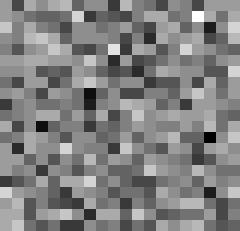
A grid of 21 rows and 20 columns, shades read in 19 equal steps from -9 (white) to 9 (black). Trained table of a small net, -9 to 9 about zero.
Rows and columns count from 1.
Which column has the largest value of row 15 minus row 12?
18
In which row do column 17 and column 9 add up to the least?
2
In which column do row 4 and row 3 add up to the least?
20
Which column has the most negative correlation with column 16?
11
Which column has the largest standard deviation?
8
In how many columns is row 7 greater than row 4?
10
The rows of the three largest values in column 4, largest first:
12, 16, 9
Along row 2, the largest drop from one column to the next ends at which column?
17
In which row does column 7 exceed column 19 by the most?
1
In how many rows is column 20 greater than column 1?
8
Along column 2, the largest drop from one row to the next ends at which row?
15
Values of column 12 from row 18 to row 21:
1 0 -5 1
